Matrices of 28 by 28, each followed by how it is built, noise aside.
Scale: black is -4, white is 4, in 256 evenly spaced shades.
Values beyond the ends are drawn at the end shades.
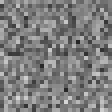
repeating columns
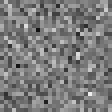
Toeplitz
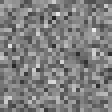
noise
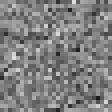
noise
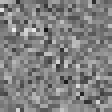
banded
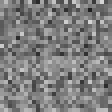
repeating columns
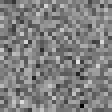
noise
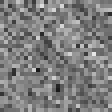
Toeplitz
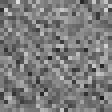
Toeplitz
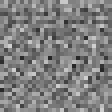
repeating columns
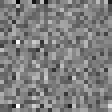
low rank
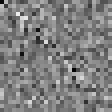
banded
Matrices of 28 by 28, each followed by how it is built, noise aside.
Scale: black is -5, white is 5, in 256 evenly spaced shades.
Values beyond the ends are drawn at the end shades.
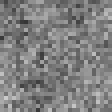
smooth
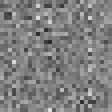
low rank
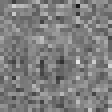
low rank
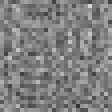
blocks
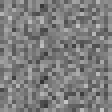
repeating rows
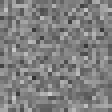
repeating rows
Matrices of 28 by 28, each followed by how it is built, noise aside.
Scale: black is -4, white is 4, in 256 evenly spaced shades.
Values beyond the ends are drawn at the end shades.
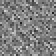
Toeplitz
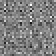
low rank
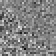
lower triangular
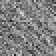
Toeplitz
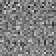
low rank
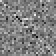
diagonal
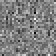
low rank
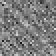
Toeplitz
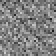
Toeplitz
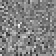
lower triangular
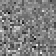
lower triangular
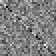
diagonal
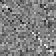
diagonal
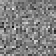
low rank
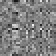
low rank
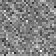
Toeplitz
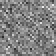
Toeplitz
